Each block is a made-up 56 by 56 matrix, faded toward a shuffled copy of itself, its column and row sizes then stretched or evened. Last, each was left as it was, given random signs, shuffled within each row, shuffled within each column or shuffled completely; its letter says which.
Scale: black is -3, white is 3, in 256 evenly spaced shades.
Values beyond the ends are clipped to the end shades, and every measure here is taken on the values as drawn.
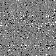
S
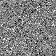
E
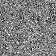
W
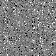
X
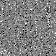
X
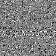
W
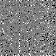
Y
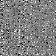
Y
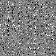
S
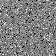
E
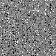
X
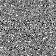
W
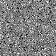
E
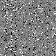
X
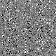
X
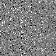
X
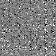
S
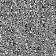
X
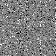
X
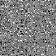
Y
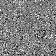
W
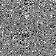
S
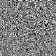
Y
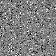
X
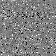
W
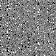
X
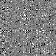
Y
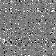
Y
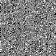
Y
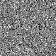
W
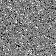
E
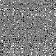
Y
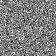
E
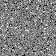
E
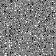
X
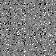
S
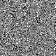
X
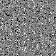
X
